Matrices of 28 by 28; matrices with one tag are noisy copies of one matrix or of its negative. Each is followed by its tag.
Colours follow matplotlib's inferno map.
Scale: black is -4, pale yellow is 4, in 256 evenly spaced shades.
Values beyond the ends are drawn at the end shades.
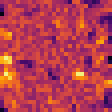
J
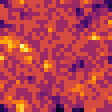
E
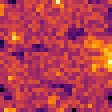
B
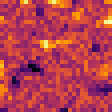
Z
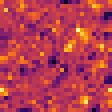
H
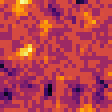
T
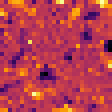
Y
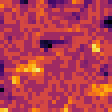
Z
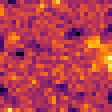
B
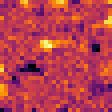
Z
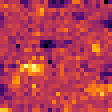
Z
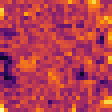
J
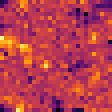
E
